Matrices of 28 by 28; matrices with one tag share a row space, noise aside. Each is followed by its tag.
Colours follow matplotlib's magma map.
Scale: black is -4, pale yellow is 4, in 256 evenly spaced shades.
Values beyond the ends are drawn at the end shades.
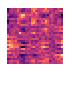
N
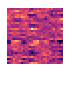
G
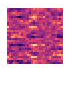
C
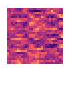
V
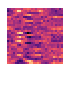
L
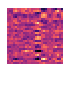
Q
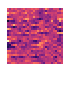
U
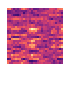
G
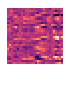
Q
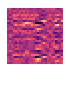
Q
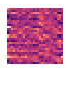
U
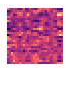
U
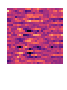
L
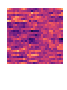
G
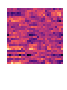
C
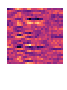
L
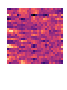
N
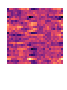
C
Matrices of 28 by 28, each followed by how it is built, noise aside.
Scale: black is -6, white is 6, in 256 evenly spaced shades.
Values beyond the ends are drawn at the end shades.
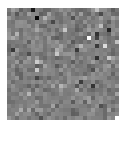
sparse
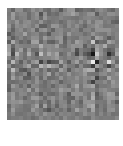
low rank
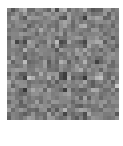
low rank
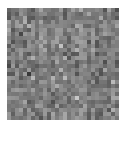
blocks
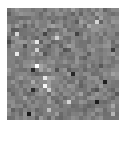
sparse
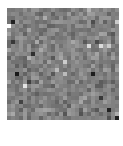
sparse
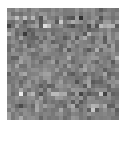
uneven rows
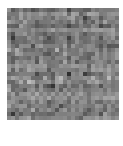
blocks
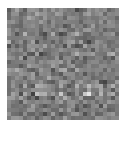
low rank
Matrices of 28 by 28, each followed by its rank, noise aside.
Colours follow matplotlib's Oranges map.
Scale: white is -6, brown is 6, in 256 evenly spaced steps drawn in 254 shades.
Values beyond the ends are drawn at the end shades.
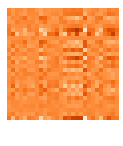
two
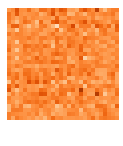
six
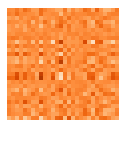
two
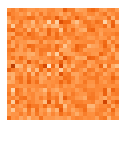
four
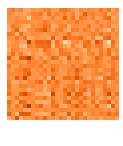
four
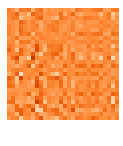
three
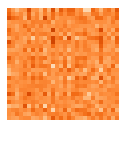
four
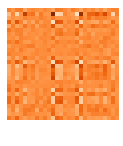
one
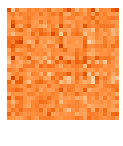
four
